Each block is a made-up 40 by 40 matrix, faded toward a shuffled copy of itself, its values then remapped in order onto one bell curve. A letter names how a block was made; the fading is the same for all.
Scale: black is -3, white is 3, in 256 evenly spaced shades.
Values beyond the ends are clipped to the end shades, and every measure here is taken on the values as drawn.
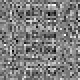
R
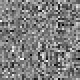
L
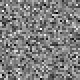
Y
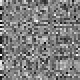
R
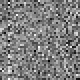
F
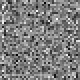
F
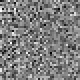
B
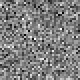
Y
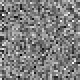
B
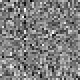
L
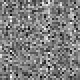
B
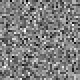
Y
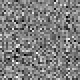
L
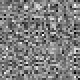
L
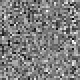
B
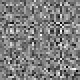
R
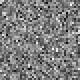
Y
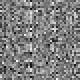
L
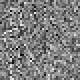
B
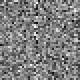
B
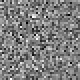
B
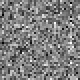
B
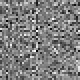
L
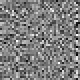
L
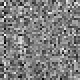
L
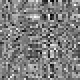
R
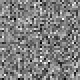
F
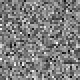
Y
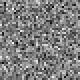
Y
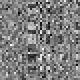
R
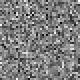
B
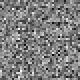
F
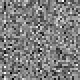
B
